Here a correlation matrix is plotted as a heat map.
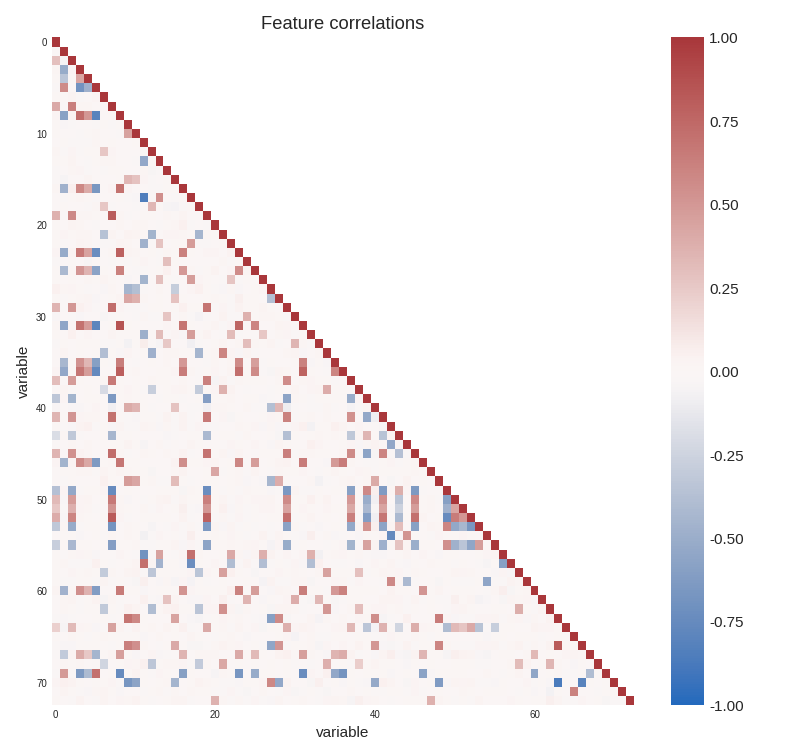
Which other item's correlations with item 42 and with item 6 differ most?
54
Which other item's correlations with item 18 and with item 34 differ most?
21
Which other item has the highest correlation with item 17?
56
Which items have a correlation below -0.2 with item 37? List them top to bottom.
39, 43, 49, 53, 55
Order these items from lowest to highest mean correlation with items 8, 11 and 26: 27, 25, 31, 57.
27, 57, 25, 31
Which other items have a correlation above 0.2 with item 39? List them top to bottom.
43, 49, 53, 55
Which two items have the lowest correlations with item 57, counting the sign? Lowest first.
17, 56
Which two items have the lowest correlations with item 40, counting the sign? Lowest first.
70, 27
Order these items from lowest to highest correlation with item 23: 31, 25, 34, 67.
34, 67, 25, 31
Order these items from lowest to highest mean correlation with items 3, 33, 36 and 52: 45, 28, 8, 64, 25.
28, 64, 45, 25, 8
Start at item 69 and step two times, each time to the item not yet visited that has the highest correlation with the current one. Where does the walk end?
1
